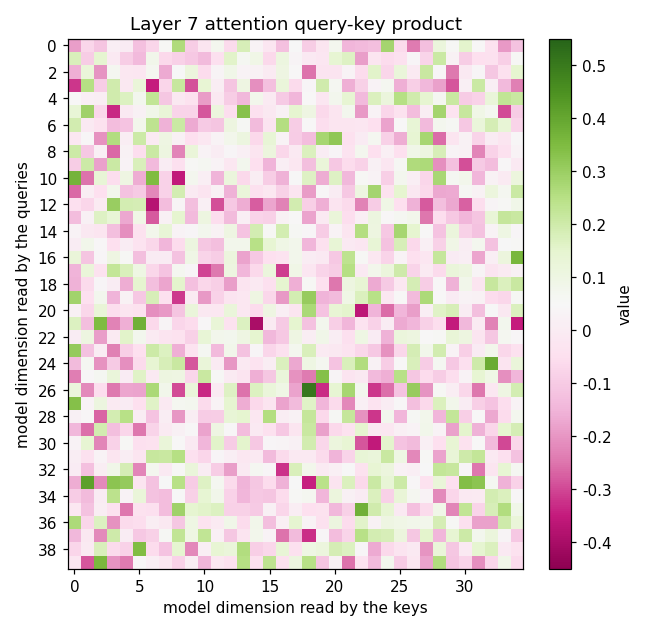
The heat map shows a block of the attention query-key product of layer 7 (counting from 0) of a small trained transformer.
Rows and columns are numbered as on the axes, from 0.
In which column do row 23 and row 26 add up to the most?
18
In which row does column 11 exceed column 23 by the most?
30
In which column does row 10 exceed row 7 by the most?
28
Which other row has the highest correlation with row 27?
10
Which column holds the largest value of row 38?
5
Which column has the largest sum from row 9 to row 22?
34
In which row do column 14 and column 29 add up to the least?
21
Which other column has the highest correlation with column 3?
4
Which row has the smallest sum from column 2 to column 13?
26
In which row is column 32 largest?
24
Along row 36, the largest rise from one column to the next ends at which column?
33
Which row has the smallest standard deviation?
22
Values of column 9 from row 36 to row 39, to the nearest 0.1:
0.1 0.1 -0.2 0
